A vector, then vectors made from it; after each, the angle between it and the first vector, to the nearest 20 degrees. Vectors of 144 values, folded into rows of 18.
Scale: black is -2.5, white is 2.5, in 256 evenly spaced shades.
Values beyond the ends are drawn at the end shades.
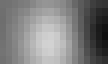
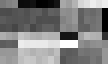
80 degrees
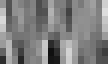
100 degrees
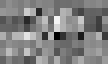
80 degrees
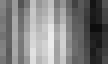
20 degrees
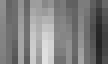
40 degrees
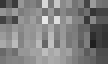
40 degrees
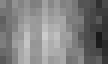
20 degrees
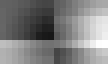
140 degrees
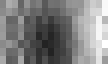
160 degrees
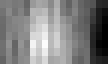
20 degrees
